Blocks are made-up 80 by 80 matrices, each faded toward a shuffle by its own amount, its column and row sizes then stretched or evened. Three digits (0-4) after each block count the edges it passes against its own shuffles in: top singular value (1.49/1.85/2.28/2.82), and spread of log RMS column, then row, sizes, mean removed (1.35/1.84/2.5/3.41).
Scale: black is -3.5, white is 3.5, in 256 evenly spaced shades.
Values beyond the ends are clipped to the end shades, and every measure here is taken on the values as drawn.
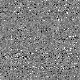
0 1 3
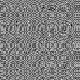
4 1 0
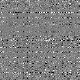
1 2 4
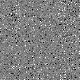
1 2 2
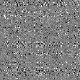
2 2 3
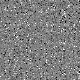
0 2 0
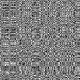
4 2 1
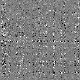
1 3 2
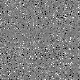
0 2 2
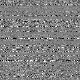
0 0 4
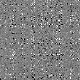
1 3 2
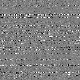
1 1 4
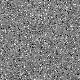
0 1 0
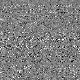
0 0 3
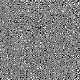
2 2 1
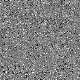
0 0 2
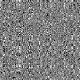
3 3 1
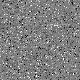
0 1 0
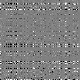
4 3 4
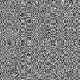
4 2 0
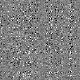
1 3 3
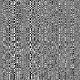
4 4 0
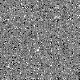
1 2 1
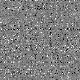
1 1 2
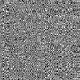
3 2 1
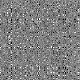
3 3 2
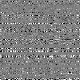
3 0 4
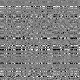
4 0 4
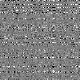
2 2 4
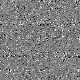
1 0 2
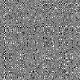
3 3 2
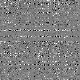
1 2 4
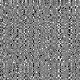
4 3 0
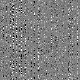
0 4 0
